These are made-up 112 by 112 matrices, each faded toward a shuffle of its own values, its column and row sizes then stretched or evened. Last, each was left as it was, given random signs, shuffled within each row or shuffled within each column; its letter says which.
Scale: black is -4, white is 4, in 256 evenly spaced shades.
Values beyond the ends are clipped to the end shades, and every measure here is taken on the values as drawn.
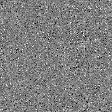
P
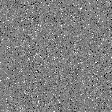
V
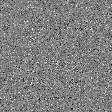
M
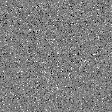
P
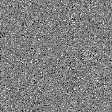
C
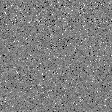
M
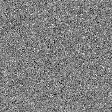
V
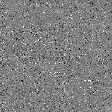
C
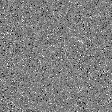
V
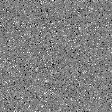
P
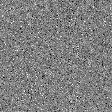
V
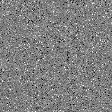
V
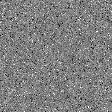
V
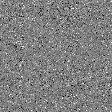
P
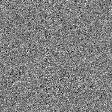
P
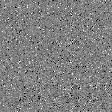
C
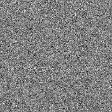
P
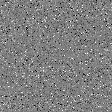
M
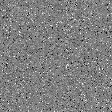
V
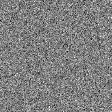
V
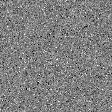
M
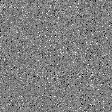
P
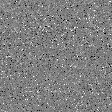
M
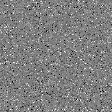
C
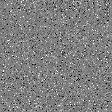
P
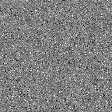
M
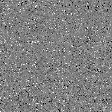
P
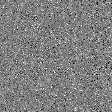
P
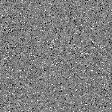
P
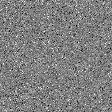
V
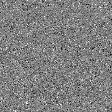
P
